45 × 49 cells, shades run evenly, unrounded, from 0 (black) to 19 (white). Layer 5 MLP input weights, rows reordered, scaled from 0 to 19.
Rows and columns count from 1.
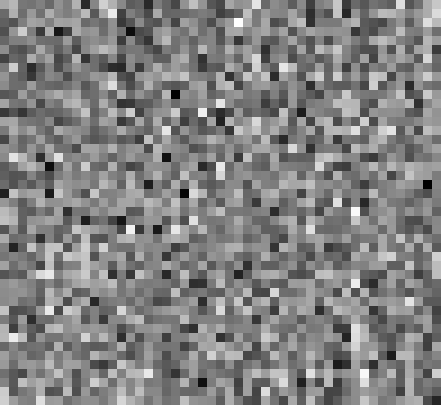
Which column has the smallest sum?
34
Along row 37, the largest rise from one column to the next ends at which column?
40
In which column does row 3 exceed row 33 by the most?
27
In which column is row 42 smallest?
20
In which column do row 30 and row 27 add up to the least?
5
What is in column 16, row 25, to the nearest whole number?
10
